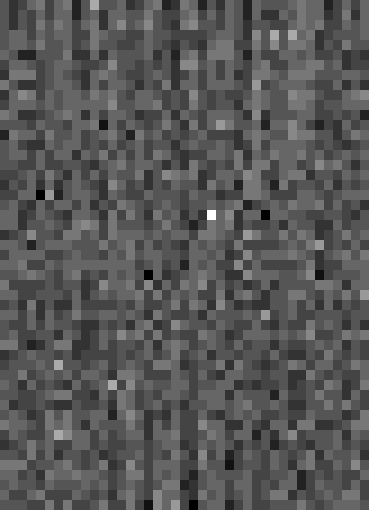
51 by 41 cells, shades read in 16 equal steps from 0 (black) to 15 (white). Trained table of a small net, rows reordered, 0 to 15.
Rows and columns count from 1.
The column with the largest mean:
35
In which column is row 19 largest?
13
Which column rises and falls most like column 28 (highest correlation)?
9
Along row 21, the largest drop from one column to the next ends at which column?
28
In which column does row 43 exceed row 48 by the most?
34
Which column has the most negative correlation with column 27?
4
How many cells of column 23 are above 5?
16
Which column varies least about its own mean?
32
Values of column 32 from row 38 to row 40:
5 5 6
